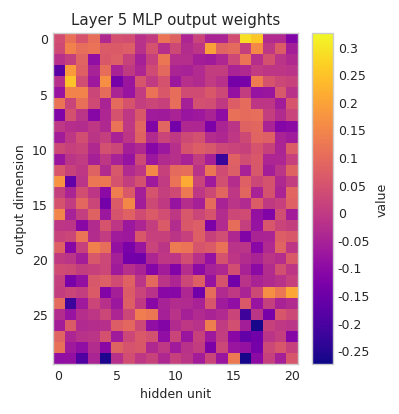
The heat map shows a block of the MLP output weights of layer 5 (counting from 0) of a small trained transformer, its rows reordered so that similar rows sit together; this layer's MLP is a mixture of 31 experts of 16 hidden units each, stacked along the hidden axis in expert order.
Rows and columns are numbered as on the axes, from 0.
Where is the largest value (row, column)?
0, 16
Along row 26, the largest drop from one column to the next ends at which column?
17
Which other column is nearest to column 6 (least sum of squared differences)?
5
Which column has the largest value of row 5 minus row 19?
1
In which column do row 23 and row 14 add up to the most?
20
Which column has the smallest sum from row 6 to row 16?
19
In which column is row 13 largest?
11
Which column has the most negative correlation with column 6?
4
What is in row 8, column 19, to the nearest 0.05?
-0.1
